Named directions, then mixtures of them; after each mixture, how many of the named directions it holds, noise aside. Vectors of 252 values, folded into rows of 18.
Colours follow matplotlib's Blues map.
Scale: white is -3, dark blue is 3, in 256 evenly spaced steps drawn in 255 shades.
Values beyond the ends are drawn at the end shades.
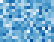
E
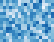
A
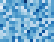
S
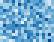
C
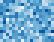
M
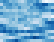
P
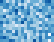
one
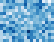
four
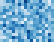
two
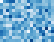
two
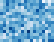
four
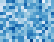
four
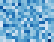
four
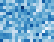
four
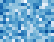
three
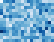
three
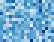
four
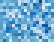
one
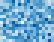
one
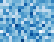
three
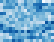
three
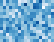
one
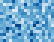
three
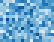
one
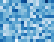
three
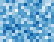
two
